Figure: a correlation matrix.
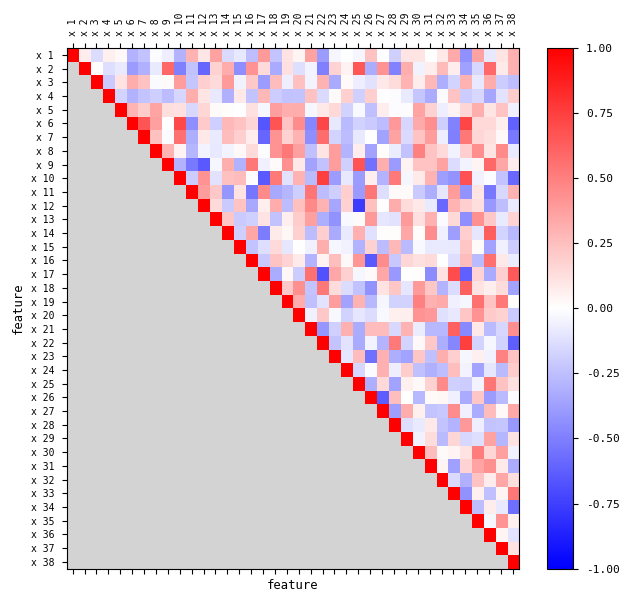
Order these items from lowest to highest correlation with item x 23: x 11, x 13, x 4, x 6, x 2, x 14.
x 13, x 14, x 11, x 6, x 4, x 2
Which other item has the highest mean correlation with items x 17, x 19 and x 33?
x 38
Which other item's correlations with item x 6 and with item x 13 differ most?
x 34
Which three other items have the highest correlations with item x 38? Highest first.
x 17, x 33, x 21
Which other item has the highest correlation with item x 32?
x 25
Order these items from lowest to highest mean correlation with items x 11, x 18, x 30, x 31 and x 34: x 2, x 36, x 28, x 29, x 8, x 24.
x 2, x 24, x 29, x 36, x 28, x 8
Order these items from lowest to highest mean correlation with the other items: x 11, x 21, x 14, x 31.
x 11, x 21, x 14, x 31
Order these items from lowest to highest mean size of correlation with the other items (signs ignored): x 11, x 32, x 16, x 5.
x 5, x 32, x 16, x 11
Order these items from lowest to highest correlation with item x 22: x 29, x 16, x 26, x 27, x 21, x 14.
x 21, x 27, x 29, x 26, x 16, x 14
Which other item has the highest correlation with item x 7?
x 6
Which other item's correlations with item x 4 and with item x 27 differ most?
x 26
